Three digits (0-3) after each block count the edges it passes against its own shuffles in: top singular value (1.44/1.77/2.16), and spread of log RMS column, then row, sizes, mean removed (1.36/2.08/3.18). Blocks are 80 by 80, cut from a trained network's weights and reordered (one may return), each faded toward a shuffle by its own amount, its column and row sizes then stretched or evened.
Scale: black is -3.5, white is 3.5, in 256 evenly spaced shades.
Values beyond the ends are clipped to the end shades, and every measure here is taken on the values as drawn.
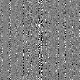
2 3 0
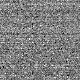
1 1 1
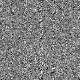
0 2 0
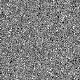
0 1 0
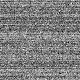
3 0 0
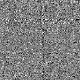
1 1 2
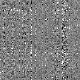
0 3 1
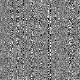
0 3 1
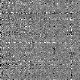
0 2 2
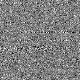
0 0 2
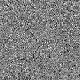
2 0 0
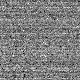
2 0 1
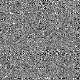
0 1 2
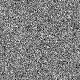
0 0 0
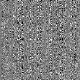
1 3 1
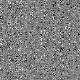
0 2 1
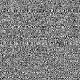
3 0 2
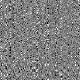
2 2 0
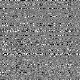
1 1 3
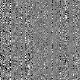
1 3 1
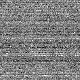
3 0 2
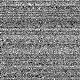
3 1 1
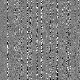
2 3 0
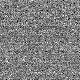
0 0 1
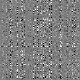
1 3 2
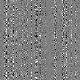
3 3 1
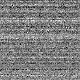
3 1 2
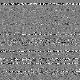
1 0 3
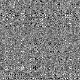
1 1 2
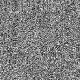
2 0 0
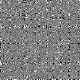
0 2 3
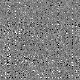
0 2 2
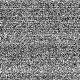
2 1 0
